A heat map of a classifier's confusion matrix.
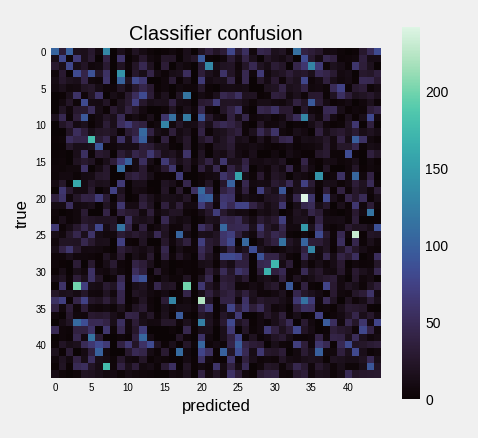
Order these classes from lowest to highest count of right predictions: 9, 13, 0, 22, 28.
13, 9, 22, 28, 0
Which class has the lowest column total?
19
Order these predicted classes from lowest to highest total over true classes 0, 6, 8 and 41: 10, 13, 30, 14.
14, 13, 10, 30
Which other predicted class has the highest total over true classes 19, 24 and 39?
20
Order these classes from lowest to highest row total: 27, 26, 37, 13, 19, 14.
13, 14, 27, 19, 26, 37
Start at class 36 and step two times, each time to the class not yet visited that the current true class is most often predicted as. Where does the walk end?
25
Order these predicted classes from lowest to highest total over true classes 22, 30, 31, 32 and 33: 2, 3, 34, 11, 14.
2, 14, 34, 11, 3
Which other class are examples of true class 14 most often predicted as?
40
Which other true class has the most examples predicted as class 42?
38
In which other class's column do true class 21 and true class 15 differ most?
10
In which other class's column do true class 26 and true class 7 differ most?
31
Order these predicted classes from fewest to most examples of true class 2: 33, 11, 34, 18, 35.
18, 11, 33, 34, 35
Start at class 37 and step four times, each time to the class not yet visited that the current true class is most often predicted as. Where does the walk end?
9
